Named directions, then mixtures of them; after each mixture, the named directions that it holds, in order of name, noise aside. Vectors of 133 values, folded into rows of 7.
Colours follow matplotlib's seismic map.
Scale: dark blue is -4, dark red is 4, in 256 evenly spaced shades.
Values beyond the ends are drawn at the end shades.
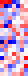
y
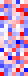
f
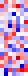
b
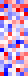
b, f.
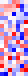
b, f.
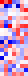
b, y.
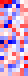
y.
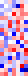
b, f.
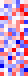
b, f.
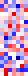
b.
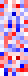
b.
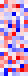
b.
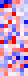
b, y.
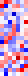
b, y.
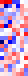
y.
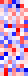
b, y.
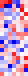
f, y.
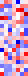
f.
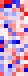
f, y.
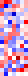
b, y.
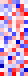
b, f.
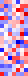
f.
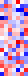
f.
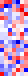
f, y.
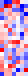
f, y.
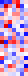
y.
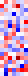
b.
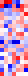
f, y.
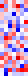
b.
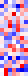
b.
